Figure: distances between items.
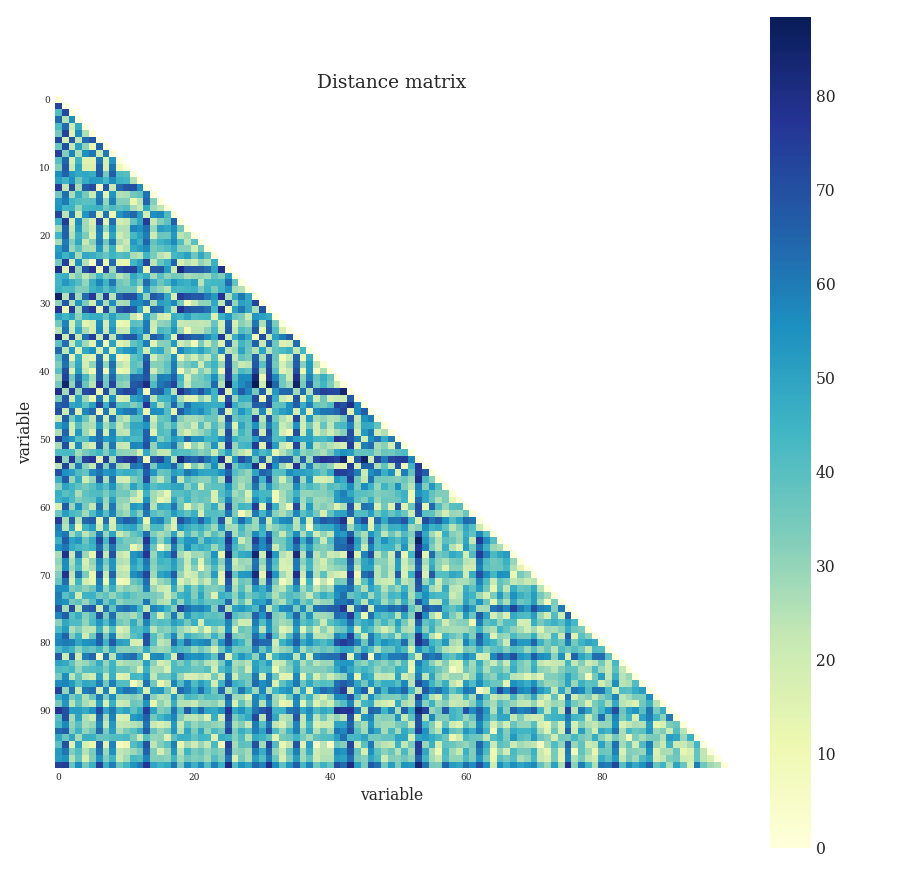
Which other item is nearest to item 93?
64
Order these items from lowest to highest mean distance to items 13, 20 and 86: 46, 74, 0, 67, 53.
46, 74, 53, 67, 0
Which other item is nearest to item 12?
32
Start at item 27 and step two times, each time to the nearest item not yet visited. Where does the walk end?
77
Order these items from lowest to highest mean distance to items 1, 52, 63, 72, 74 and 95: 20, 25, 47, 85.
85, 20, 47, 25
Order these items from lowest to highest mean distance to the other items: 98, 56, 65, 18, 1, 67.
56, 18, 67, 65, 98, 1
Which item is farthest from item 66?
53
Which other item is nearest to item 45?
76
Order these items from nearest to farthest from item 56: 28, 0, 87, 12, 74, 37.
74, 28, 12, 0, 37, 87
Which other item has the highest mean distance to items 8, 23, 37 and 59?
42
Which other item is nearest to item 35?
29
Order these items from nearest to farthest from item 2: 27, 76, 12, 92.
92, 76, 27, 12
